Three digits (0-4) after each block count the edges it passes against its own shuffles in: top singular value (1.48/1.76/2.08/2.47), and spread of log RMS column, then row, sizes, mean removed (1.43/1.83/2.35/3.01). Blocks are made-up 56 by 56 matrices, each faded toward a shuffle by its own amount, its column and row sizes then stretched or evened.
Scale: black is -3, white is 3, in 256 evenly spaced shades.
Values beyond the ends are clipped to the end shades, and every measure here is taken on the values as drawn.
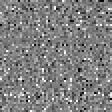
0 0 3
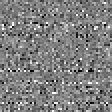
1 0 3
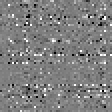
0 2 4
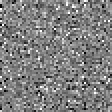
1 1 0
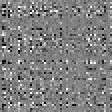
2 4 4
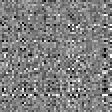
3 2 3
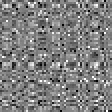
4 2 2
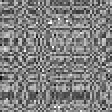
4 0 0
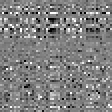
4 1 4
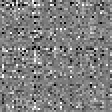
2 3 3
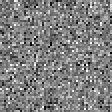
1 0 1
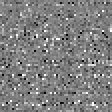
0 0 3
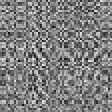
4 2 2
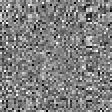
3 1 1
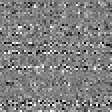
2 1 4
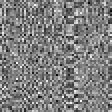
4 2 0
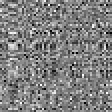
3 1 2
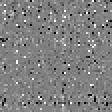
0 2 2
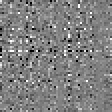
2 3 2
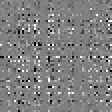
0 4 4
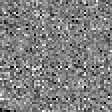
2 1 2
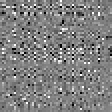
4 3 3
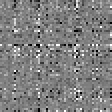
3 3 3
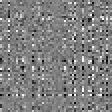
4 4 3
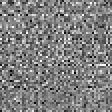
3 0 3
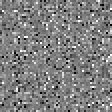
1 1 0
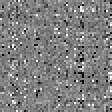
1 3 0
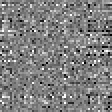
2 2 3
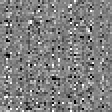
0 4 1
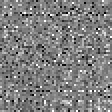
2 0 2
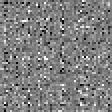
0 3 2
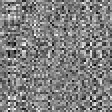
4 3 1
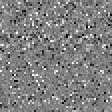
0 0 1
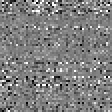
1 2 4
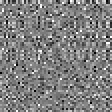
4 1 2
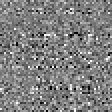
2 1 3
